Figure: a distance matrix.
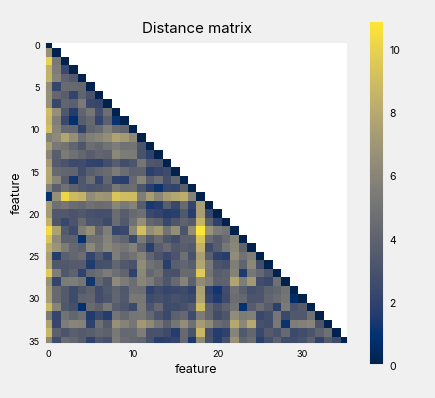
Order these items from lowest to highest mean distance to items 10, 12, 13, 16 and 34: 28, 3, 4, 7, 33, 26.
4, 3, 26, 7, 28, 33
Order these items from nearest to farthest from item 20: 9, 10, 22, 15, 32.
15, 32, 9, 10, 22
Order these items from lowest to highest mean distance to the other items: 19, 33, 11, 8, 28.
19, 28, 8, 33, 11
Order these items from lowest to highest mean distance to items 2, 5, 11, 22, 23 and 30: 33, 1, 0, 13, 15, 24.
15, 13, 24, 1, 33, 0
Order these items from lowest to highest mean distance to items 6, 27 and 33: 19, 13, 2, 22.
2, 13, 19, 22
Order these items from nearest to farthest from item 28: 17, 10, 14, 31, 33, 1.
33, 1, 14, 17, 10, 31
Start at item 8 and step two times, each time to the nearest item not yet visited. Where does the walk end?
3
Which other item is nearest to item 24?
12
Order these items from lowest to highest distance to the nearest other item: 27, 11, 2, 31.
31, 27, 2, 11
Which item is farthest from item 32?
22
